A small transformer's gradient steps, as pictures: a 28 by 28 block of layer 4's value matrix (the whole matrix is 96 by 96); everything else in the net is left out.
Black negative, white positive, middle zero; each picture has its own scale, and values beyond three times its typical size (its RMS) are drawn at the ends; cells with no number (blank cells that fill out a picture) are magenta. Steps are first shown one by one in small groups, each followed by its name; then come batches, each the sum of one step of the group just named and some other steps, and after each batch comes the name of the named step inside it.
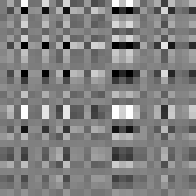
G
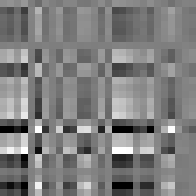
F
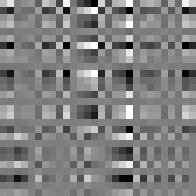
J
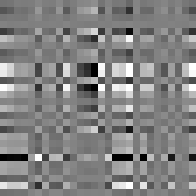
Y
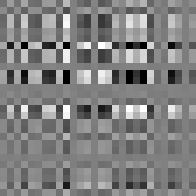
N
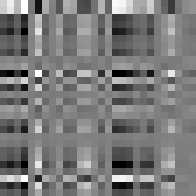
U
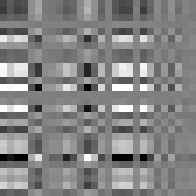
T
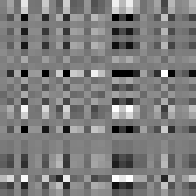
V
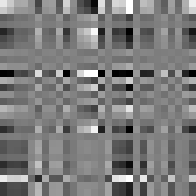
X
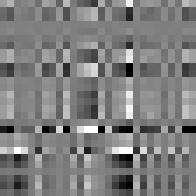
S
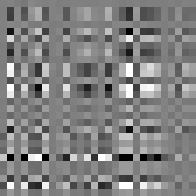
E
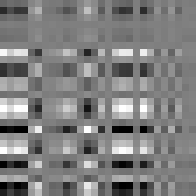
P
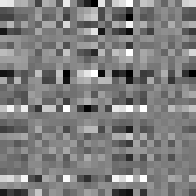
X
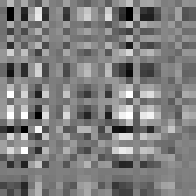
F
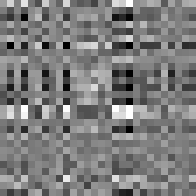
V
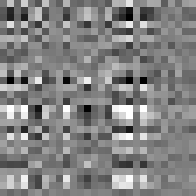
T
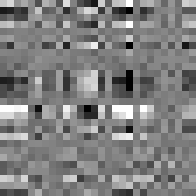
J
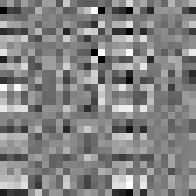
T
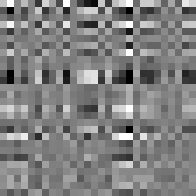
J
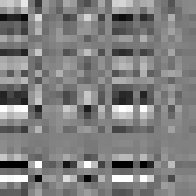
U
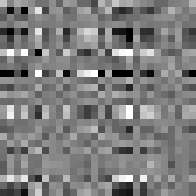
X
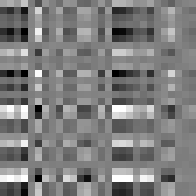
U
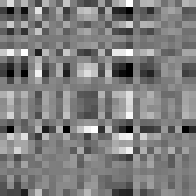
S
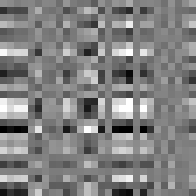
P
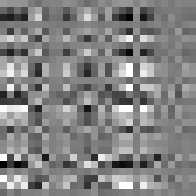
E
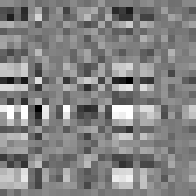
T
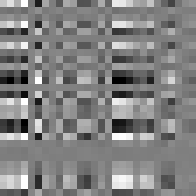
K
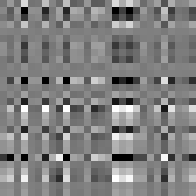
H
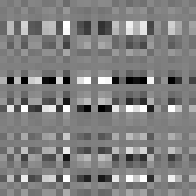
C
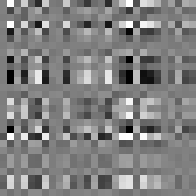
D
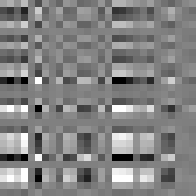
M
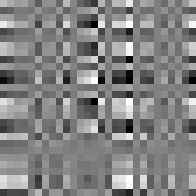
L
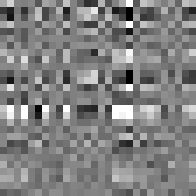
L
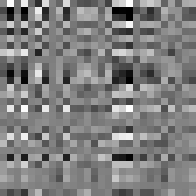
H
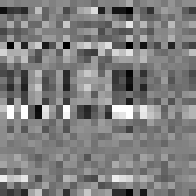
H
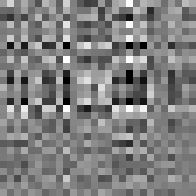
C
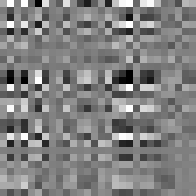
K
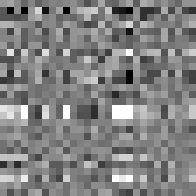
L
